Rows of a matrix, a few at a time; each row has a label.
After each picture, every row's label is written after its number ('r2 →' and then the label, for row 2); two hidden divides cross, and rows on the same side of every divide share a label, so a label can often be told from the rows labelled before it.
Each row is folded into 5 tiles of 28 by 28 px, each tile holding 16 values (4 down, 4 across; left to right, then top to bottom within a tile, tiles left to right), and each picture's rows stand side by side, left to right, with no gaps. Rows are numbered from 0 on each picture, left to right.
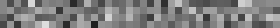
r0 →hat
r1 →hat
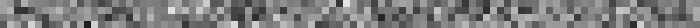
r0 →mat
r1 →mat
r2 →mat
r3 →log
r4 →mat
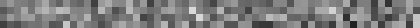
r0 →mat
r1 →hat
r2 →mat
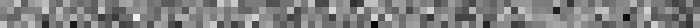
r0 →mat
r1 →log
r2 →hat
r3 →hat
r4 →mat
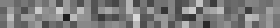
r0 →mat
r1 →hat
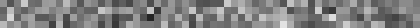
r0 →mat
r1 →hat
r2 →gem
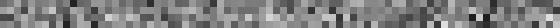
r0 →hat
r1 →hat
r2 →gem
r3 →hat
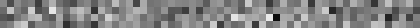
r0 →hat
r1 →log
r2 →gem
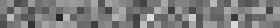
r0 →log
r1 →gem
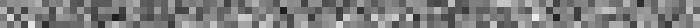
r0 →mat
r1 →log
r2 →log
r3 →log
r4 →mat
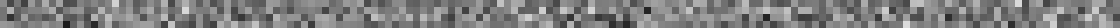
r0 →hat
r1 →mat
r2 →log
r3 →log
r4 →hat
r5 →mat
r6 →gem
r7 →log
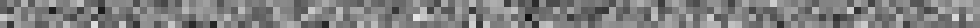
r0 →gem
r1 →mat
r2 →mat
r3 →gem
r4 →log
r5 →gem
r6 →hat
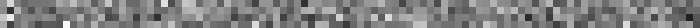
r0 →gem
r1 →mat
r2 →hat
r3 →gem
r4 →gem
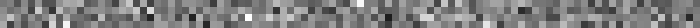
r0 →gem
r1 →hat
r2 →gem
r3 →gem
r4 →gem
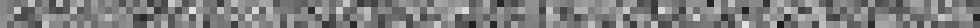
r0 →log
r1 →hat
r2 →mat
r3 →mat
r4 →mat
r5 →log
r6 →log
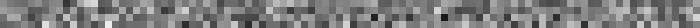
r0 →log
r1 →mat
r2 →gem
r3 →log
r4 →mat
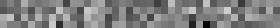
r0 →gem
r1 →hat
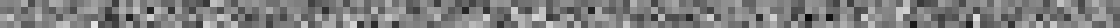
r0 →gem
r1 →gem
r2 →log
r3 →log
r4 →gem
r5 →gem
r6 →mat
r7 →log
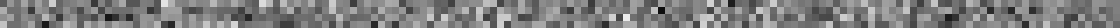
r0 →gem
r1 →gem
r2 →hat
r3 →mat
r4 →gem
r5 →gem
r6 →mat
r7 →gem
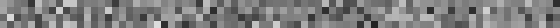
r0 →gem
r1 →mat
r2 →log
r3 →gem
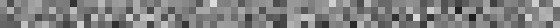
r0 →hat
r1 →gem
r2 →mat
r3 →hat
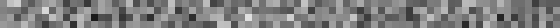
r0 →mat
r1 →hat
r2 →gem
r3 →gem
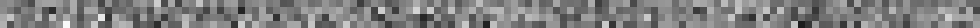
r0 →gem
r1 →log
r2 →mat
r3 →hat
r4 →hat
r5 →mat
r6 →hat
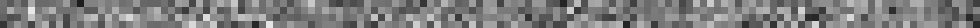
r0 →hat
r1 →log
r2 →hat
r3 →gem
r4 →hat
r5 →mat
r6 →gem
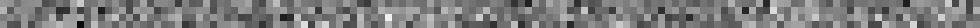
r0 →log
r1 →mat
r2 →hat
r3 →mat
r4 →gem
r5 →log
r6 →log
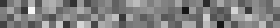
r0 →hat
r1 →log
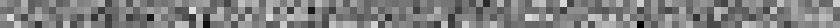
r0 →gem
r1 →hat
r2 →gem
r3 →log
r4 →log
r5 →log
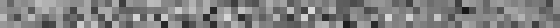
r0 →mat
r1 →mat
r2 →hat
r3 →log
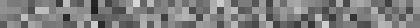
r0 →mat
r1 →gem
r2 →log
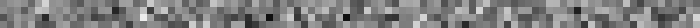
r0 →mat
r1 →gem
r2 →mat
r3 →mat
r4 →mat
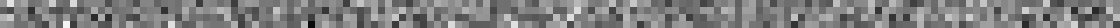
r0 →gem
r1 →mat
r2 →log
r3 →mat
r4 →gem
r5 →hat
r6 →hat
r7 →mat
